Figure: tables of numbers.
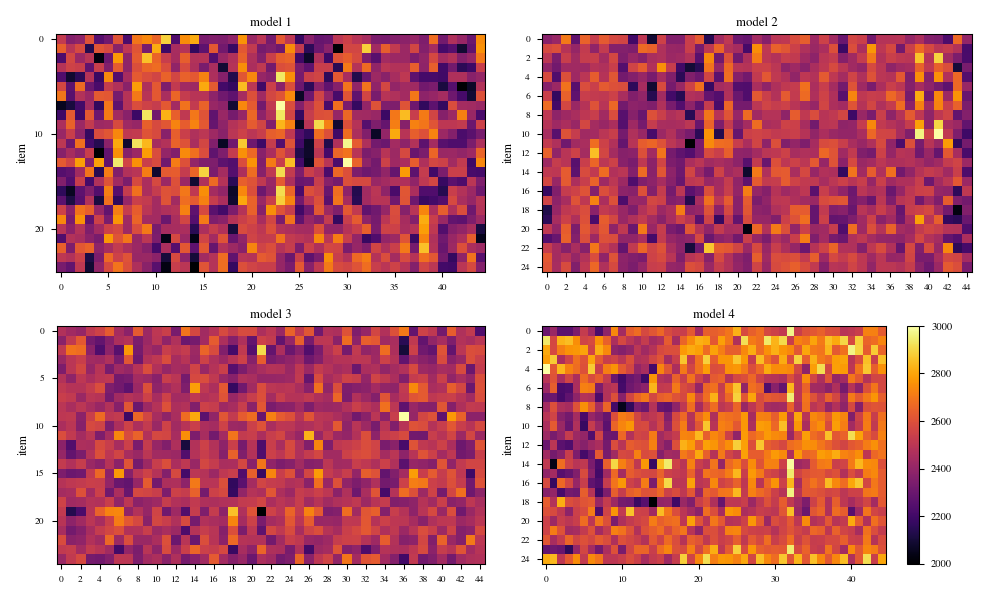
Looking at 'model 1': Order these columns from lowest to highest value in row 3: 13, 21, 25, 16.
25, 16, 21, 13
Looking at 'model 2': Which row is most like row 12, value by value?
17
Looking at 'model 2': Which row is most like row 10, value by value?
2
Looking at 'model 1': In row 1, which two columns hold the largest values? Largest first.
32, 10
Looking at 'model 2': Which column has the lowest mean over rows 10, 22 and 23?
44
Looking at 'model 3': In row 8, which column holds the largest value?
34
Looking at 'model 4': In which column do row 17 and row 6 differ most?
29
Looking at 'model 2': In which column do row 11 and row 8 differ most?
10
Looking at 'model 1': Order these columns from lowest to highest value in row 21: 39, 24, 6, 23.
39, 24, 6, 23
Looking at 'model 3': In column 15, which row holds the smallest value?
9
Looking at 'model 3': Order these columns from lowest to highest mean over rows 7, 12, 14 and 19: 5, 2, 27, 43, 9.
2, 43, 9, 5, 27
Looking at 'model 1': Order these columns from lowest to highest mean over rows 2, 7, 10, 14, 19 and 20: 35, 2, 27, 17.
17, 2, 35, 27
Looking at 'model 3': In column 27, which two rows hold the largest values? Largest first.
15, 12
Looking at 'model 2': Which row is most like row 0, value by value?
5
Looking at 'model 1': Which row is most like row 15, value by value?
20
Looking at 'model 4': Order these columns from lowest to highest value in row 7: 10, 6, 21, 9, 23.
10, 6, 23, 9, 21
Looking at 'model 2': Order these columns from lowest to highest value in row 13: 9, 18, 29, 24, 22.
9, 29, 18, 22, 24
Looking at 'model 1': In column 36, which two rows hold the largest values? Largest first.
8, 14
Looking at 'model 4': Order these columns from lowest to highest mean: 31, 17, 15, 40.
17, 15, 40, 31
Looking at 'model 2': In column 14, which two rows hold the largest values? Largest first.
18, 19
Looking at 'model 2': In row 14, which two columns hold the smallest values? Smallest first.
21, 31
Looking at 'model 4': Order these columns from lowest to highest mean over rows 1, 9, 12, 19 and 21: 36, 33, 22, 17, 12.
12, 17, 22, 33, 36
